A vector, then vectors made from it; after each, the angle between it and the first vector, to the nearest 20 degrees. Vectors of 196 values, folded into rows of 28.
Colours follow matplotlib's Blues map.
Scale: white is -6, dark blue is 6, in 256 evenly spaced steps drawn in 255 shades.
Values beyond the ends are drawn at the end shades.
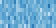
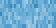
100 degrees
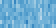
40 degrees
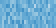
120 degrees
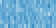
20 degrees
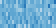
40 degrees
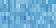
60 degrees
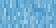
120 degrees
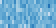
20 degrees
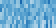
80 degrees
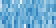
80 degrees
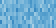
120 degrees
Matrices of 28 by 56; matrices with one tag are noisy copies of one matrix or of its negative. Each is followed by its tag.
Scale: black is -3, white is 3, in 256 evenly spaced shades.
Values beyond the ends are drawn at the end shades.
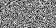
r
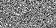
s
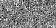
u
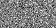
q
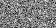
r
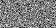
r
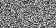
r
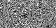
s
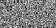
u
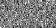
u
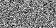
q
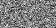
r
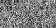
u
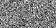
q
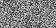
s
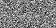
s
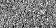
u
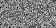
q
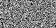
s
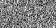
u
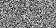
s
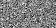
s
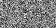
s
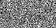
s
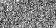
u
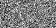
r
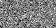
s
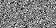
r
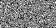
r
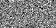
q
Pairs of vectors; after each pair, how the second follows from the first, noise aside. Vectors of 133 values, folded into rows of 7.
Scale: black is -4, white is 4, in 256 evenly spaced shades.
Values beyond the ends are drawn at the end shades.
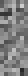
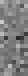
wrapped around, partly zeroed.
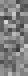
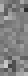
wrapped around, negated, partly zeroed.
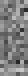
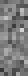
negated, partly zeroed.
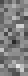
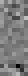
negated, partly zeroed.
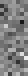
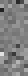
wrapped around, negated, partly zeroed.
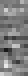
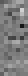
reversed, partly zeroed.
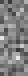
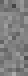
wrapped around, negated, shrunk.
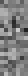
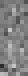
wrapped around, partly zeroed.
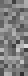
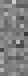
negated, partly zeroed.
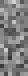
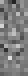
negated, partly zeroed.
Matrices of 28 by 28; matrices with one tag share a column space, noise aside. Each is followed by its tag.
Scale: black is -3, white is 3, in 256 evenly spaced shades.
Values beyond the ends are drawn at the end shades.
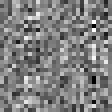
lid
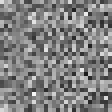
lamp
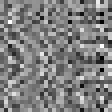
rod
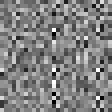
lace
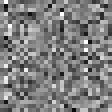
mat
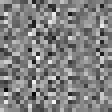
lamp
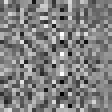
rod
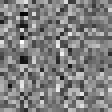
lace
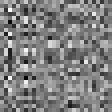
lace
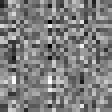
lid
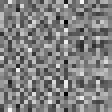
lamp
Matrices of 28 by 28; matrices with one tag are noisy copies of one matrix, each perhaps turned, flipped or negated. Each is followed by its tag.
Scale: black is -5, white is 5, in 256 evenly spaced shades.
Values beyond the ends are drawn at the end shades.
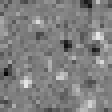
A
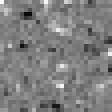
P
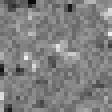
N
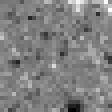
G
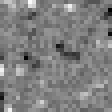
N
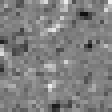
P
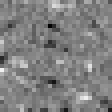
P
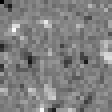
P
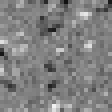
P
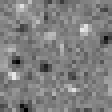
A
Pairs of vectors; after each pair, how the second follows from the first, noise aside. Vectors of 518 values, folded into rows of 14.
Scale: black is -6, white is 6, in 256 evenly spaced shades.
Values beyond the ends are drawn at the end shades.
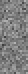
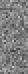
wrapped around, negated.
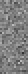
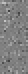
reversed, negated, partly zeroed.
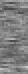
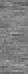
reversed, negated, shrunk.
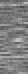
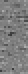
reversed, negated, partly zeroed.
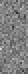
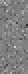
reversed, negated, partly zeroed.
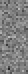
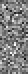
wrapped around, negated, scaled up.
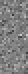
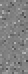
reversed, negated, partly zeroed.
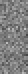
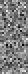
wrapped around, negated, scaled up.
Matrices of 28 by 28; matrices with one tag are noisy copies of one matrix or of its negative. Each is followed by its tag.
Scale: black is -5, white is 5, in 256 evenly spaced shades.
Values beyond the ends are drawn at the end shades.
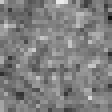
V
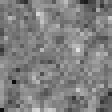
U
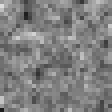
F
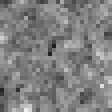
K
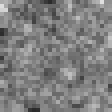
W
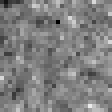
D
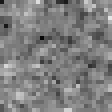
V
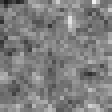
D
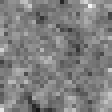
U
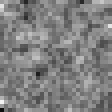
F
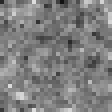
V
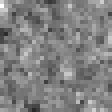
W
